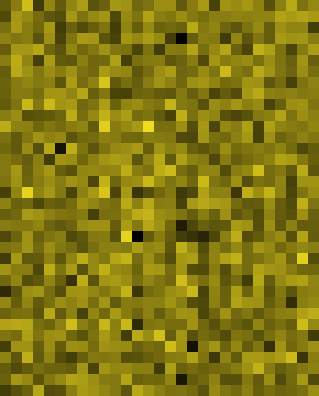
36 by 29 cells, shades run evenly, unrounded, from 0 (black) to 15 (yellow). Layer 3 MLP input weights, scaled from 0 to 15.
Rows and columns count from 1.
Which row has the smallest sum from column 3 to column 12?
3
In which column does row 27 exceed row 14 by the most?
18
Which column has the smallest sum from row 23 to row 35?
19
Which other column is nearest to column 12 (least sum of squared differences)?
28
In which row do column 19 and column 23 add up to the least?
22
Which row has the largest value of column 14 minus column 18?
12
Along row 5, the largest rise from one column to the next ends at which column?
24
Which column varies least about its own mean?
26
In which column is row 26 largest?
17
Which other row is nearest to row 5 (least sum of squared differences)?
7
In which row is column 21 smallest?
4
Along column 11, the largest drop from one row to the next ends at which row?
2
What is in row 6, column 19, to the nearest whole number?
5
